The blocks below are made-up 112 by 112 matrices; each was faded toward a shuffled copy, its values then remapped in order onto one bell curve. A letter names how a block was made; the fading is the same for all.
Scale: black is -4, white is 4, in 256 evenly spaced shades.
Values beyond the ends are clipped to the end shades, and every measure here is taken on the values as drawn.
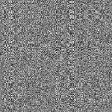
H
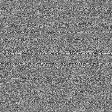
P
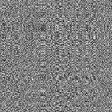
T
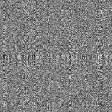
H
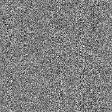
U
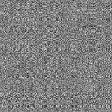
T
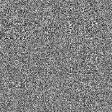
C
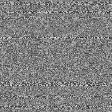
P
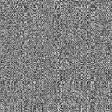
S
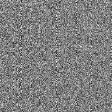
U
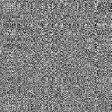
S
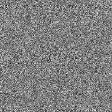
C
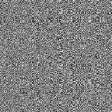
H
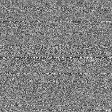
P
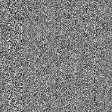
U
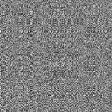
T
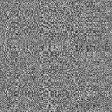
T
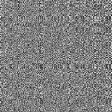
S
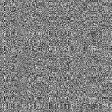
S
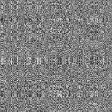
S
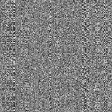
H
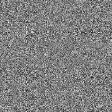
C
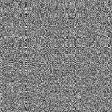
H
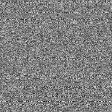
P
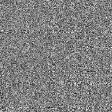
C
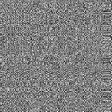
T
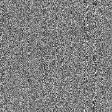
U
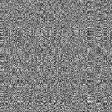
T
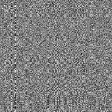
H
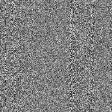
U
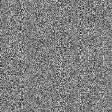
U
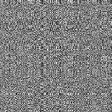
T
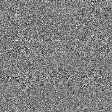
C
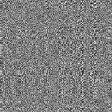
S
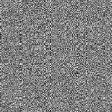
H
